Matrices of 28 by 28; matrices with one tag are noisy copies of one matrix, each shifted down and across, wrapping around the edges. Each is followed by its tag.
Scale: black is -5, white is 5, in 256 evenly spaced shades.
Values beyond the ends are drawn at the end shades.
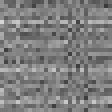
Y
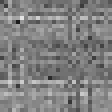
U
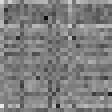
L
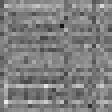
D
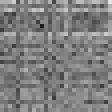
L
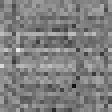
D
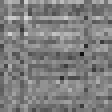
D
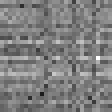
D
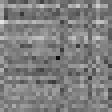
D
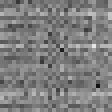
Y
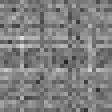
L
